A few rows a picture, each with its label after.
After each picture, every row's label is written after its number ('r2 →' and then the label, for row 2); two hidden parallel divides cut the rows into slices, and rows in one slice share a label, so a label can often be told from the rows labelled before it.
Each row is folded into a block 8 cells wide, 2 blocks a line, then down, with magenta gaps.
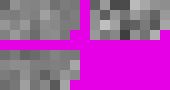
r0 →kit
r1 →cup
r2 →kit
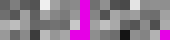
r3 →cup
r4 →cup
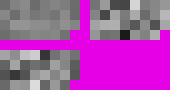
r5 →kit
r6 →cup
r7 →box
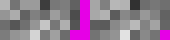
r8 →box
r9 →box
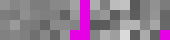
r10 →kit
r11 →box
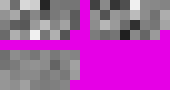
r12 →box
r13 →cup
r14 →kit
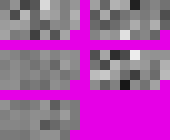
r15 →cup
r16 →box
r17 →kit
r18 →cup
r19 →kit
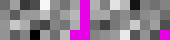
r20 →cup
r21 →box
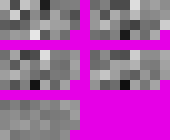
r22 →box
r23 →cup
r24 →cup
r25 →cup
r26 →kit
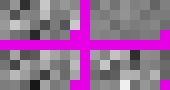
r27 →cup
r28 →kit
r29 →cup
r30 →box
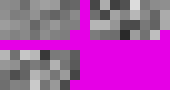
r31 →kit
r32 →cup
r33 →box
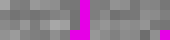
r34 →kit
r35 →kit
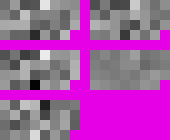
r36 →cup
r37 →cup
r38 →cup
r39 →kit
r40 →box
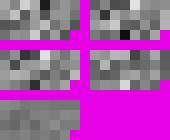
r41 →box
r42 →cup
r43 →cup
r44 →box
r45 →kit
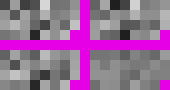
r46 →cup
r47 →cup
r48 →cup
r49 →kit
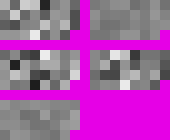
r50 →box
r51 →kit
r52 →cup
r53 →box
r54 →kit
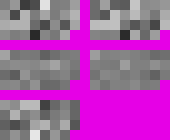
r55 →cup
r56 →cup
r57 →kit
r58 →kit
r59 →box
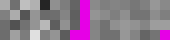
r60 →box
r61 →kit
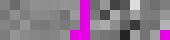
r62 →kit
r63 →cup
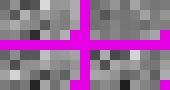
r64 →cup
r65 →kit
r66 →cup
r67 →cup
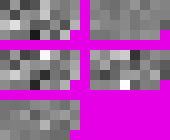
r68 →cup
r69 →kit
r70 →cup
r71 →box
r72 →kit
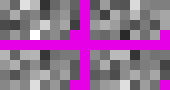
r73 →box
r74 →cup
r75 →box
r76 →box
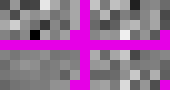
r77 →cup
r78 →box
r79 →kit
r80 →box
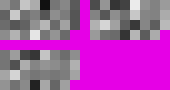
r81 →box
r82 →cup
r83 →cup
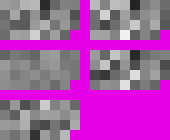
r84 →box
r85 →box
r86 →kit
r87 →box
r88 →cup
